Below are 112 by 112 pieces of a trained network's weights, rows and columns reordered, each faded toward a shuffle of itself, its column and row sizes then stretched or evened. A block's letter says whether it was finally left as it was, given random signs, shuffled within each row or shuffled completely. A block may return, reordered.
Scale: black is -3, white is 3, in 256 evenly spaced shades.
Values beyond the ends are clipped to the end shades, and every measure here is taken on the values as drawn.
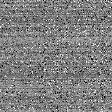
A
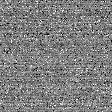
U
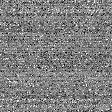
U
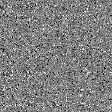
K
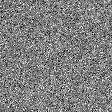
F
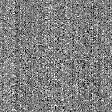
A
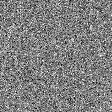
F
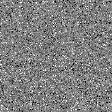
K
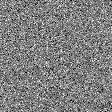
F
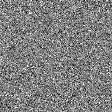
U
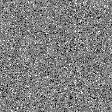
K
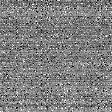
A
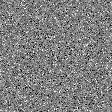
F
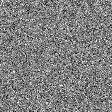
U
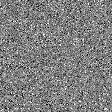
U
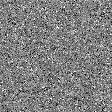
F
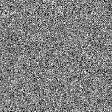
A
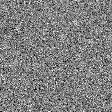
U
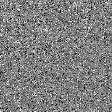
K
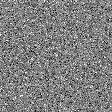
F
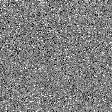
U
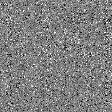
K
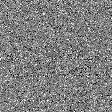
U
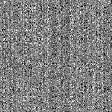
A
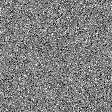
F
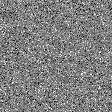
F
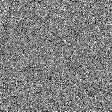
U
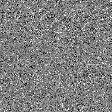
K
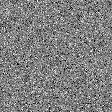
F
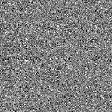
A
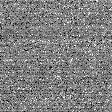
U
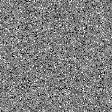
K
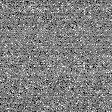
U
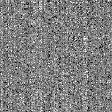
A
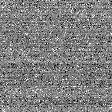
U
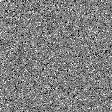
U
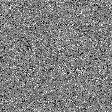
U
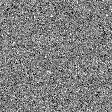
F
